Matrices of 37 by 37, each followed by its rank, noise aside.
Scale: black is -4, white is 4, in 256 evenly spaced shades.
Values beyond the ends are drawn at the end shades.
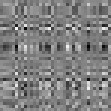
two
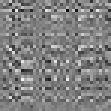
three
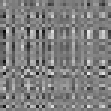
two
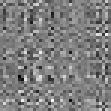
four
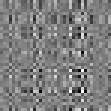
two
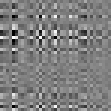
one
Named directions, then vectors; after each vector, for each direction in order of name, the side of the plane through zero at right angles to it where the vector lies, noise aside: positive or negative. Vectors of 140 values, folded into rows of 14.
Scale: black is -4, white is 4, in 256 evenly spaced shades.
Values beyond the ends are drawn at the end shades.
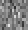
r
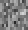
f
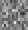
negative, positive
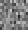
positive, negative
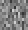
negative, positive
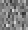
negative, positive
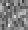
positive, positive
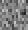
negative, positive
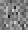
negative, positive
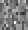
negative, positive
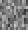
negative, negative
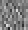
negative, positive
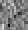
negative, negative
